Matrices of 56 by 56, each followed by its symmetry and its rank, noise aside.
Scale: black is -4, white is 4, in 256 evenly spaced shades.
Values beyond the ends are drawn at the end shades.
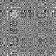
symmetric, rank five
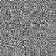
no symmetry, rank six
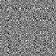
no symmetry, rank five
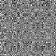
no symmetry, rank seven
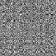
antisymmetric, rank six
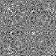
symmetric, rank six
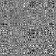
no symmetry, rank five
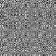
no symmetry, rank five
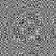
symmetric, rank five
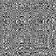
antisymmetric, rank six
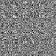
antisymmetric, rank six
